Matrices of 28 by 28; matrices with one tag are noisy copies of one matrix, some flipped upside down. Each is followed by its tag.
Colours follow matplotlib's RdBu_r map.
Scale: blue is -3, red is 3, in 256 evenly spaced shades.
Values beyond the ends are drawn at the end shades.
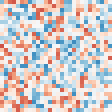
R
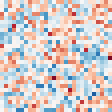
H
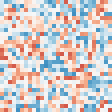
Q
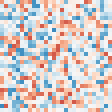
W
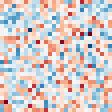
W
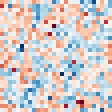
R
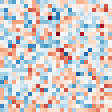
H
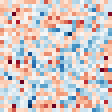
R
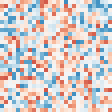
W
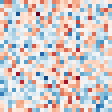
W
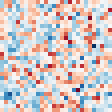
W
